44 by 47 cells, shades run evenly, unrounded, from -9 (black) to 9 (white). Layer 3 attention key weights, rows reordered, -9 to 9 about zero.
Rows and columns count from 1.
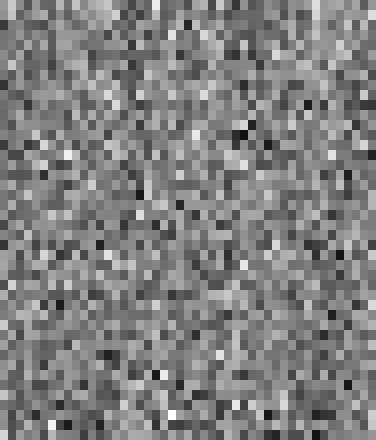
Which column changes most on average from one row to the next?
31
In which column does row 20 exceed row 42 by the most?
34
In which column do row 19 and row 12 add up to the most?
12
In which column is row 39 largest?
18
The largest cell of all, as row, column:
42, 22
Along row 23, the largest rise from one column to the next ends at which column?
21
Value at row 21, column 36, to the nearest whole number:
-3
